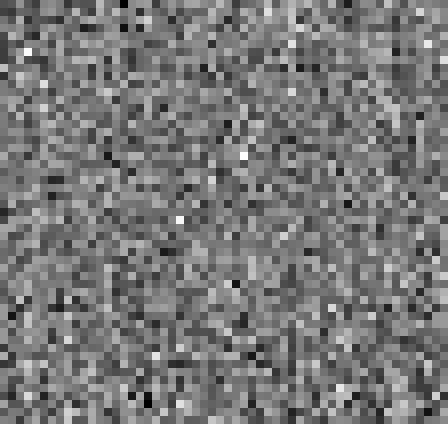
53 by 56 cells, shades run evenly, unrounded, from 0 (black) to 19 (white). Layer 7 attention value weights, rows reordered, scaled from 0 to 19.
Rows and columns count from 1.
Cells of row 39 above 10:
17
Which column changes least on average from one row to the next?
41
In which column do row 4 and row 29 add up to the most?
37
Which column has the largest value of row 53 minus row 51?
19
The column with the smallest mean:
52
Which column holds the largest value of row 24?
49
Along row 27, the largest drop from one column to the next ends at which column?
14
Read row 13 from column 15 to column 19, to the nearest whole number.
4 8 10 10 13
